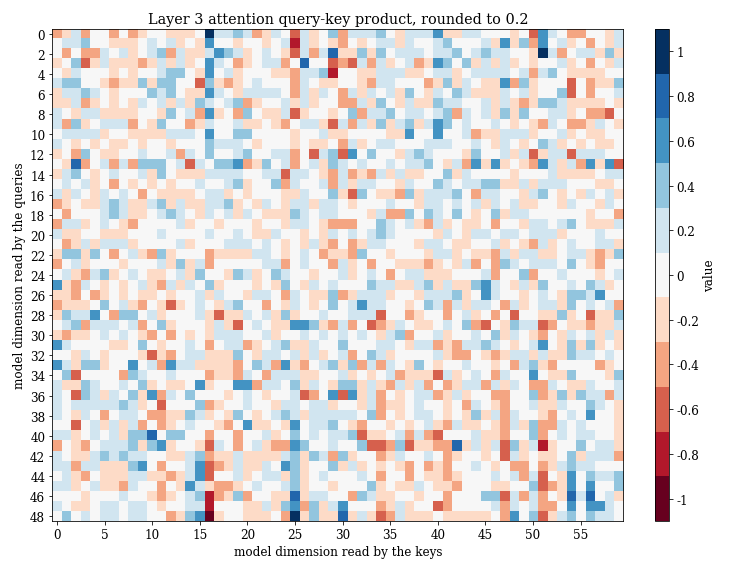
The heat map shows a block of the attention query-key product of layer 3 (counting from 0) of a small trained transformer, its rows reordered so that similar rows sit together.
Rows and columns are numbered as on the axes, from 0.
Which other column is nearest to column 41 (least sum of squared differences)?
47
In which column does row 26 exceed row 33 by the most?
57
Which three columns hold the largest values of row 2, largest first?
51, 29, 17
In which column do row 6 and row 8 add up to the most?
16
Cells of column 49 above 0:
15
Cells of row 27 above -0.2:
40
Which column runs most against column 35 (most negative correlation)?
25
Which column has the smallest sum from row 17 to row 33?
31
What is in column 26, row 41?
0.4
